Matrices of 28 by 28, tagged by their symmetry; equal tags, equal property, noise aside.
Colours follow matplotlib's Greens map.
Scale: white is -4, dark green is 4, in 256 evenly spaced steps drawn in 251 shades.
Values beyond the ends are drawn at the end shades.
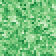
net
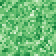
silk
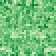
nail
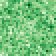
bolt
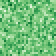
net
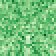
nail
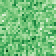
net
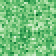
net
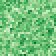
silk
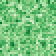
nail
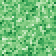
silk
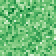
silk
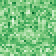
nail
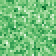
net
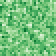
net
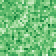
silk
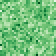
bolt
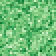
silk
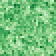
silk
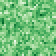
net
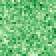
net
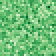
bolt
